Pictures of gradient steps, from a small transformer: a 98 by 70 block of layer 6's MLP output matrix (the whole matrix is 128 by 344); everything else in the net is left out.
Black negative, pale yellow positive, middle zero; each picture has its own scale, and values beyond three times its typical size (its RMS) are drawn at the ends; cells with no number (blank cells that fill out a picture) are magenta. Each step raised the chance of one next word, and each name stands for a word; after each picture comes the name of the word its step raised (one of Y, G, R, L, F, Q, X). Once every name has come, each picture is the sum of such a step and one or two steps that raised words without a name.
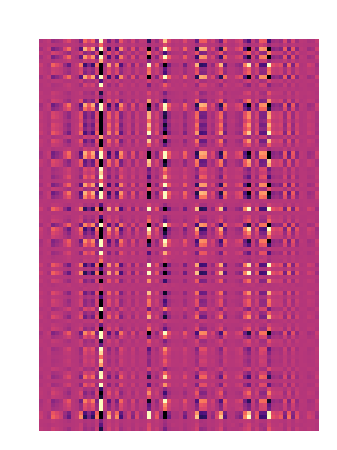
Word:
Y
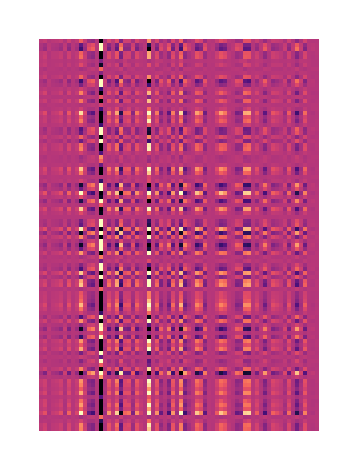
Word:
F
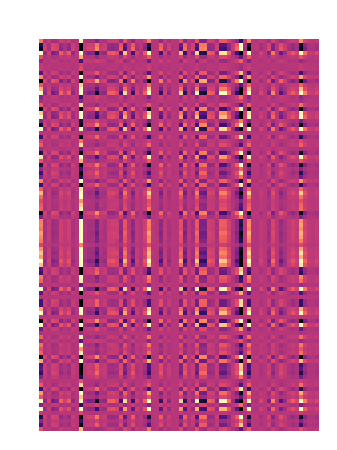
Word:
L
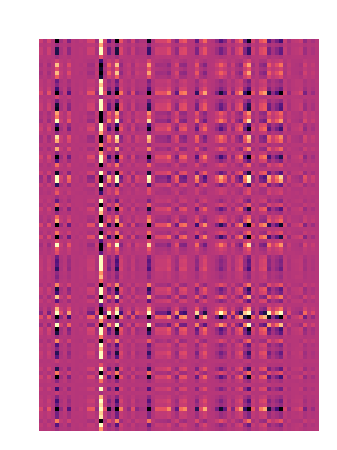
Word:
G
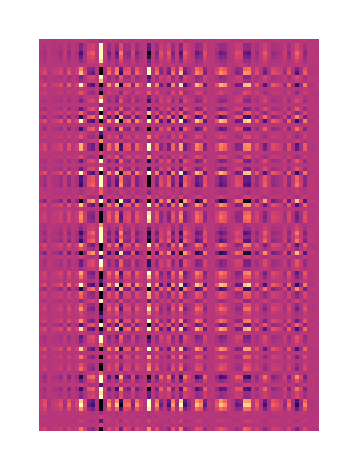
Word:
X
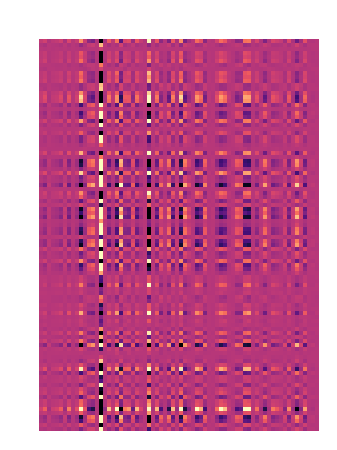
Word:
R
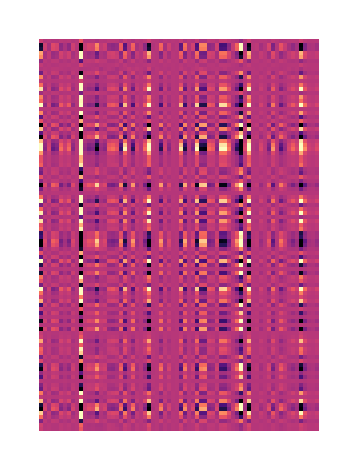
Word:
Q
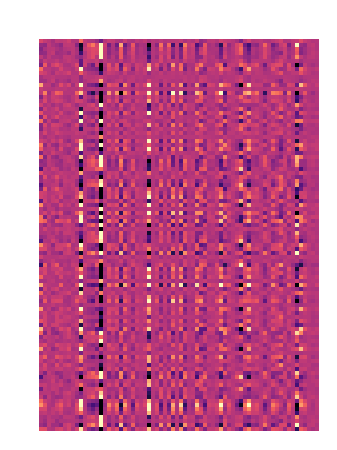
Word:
X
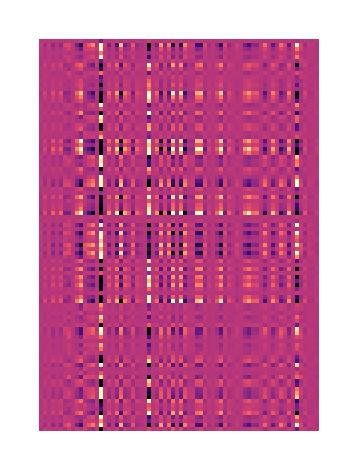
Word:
Q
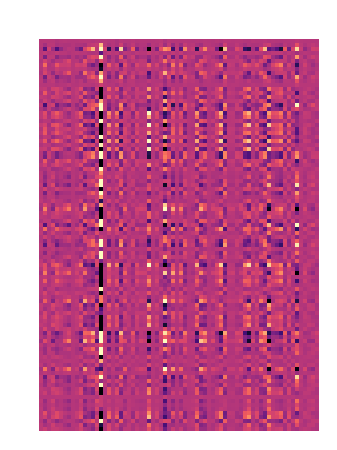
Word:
Y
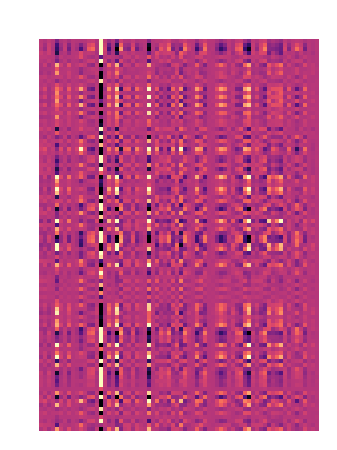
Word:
Q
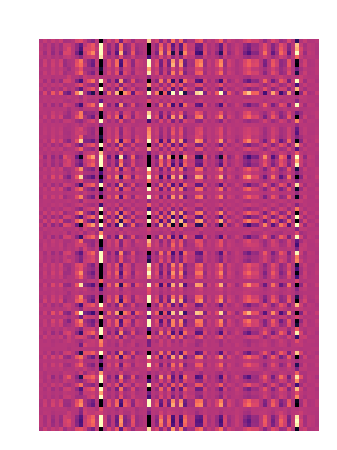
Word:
G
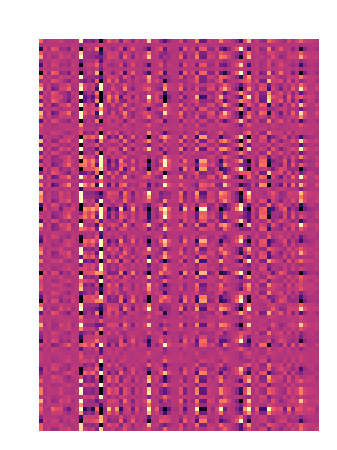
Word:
R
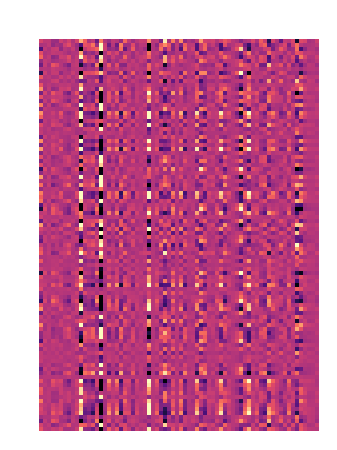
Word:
F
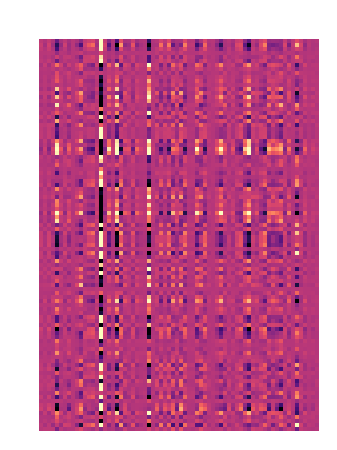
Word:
Q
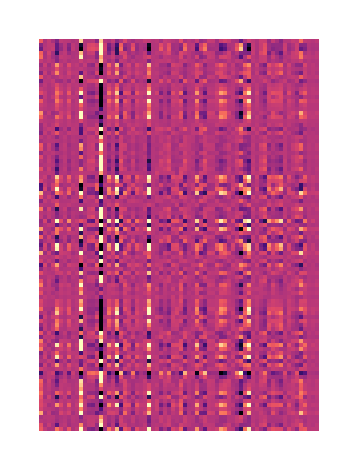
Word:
F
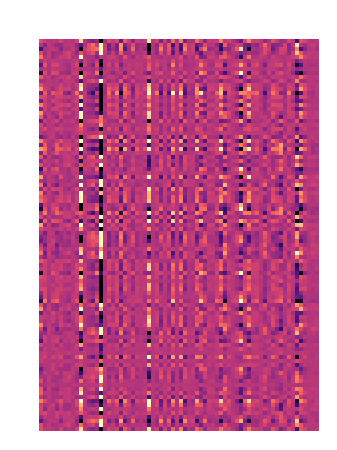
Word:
Q
